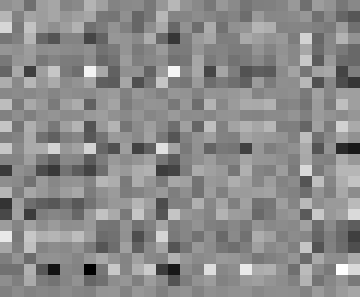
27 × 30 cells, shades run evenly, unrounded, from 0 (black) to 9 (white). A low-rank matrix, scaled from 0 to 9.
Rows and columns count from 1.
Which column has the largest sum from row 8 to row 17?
3
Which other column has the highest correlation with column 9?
27
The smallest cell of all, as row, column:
25, 8
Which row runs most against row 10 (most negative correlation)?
7
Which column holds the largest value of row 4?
26
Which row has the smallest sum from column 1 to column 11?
16
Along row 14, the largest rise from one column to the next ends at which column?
14
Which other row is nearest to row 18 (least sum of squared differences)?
10
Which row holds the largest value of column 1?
22
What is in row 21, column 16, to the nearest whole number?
5
